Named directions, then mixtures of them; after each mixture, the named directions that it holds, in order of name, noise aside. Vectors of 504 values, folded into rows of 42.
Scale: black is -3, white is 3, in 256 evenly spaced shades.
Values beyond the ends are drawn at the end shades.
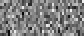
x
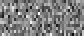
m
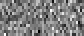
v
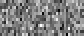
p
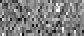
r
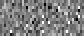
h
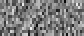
h, m, p.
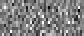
h, m.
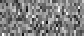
h, m, r.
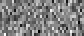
v.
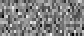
m.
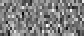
x.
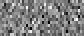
h, x.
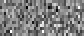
h, p, x.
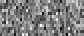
p.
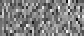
h, m, v.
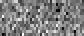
m, r.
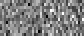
v, x.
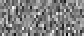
m, p.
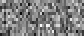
m, p, x.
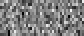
x.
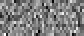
m, v.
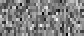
p.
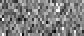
r.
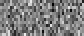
x.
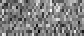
p, r, v.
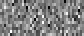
h, m.
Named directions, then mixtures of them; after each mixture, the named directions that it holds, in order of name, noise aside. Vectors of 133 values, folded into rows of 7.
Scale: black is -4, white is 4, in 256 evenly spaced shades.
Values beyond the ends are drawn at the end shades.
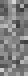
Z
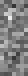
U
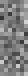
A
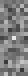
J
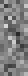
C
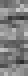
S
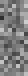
A.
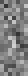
C.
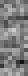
C, J, S.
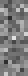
J, S.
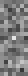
J.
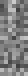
J, Z.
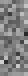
A.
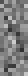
C.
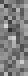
C, J.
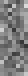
A, C.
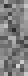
A, C, J.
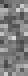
C, J, S.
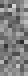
A.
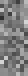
A.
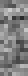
C, S, U.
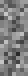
A, J, U.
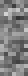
S, U.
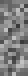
J, U.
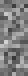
J, U.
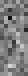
C, J, U.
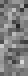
J, U, Z.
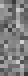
A, Z.
